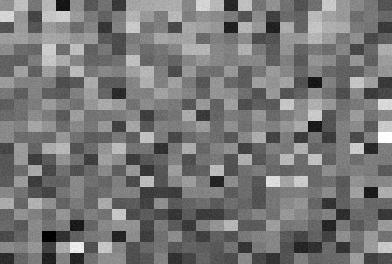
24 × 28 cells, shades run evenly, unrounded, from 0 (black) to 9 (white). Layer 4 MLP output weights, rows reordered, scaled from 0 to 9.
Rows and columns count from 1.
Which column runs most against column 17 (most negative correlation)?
18
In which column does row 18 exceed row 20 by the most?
28
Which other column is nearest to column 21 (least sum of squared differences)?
2
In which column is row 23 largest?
6
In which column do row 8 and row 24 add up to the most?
26
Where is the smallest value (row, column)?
22, 4
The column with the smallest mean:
27
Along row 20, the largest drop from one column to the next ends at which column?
10
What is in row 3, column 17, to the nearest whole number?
1
